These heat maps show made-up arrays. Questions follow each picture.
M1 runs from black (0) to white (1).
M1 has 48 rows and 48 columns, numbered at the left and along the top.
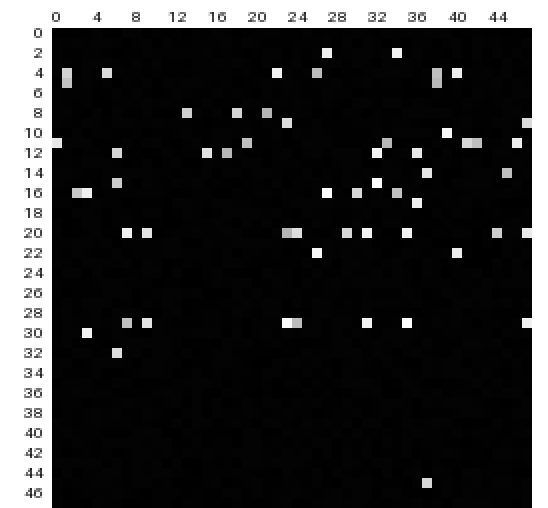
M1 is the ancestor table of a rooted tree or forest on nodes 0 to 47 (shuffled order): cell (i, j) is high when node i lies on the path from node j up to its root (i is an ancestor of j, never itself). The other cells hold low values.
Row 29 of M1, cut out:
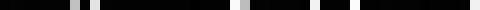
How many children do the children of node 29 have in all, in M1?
2
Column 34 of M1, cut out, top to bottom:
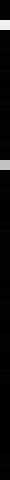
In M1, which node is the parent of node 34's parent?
16
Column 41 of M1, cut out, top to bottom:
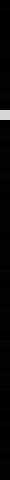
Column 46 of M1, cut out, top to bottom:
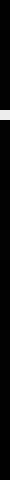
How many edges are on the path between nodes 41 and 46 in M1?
2
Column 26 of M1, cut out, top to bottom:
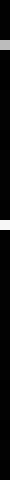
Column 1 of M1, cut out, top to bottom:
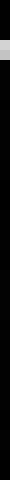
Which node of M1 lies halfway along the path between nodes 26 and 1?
4
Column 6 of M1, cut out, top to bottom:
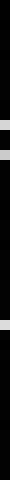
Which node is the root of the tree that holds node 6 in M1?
12
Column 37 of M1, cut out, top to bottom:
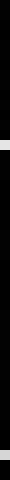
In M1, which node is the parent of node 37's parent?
14
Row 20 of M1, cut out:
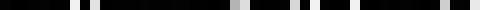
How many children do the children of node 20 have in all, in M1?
5
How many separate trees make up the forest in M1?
11
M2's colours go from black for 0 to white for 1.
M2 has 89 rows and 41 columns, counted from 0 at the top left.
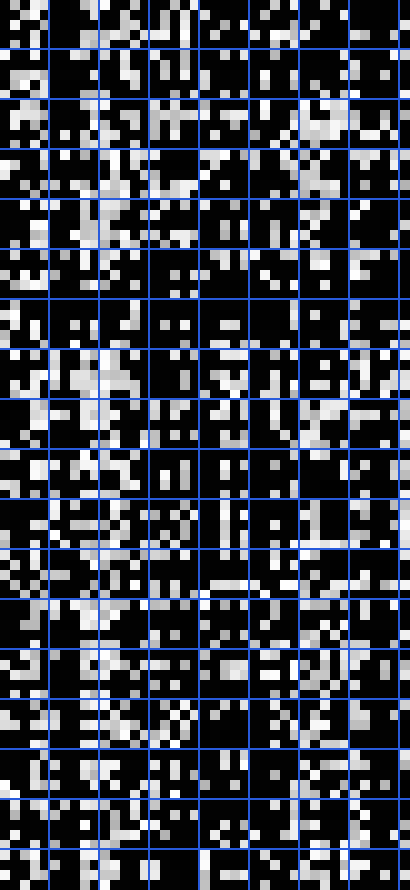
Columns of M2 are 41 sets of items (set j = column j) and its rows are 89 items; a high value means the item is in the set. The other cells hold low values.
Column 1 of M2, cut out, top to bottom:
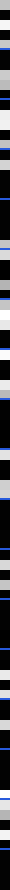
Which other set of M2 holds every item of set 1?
29
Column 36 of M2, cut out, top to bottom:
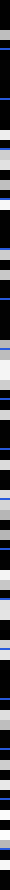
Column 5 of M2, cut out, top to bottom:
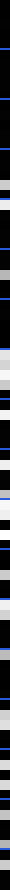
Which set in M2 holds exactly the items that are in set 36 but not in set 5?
25
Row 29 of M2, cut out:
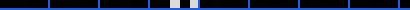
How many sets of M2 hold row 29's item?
2
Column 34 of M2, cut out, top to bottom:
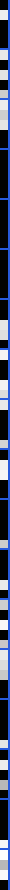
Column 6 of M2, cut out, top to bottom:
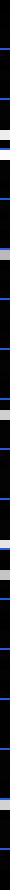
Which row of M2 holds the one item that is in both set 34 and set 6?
54
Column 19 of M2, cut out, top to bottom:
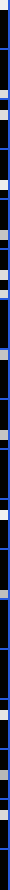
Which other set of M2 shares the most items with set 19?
17
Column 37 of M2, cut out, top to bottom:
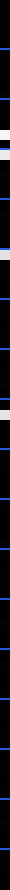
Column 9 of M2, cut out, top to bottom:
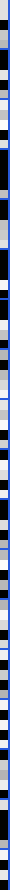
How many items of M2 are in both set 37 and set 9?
1
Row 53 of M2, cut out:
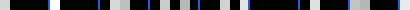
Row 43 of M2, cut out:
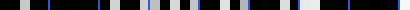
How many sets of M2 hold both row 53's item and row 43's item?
5
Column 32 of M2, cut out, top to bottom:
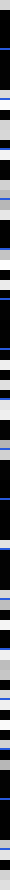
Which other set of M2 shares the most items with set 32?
10
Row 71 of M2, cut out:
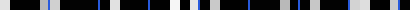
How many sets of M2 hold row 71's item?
12
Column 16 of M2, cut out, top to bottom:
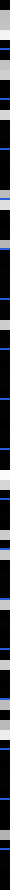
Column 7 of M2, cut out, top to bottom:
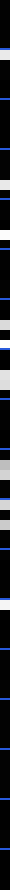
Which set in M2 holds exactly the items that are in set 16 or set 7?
12
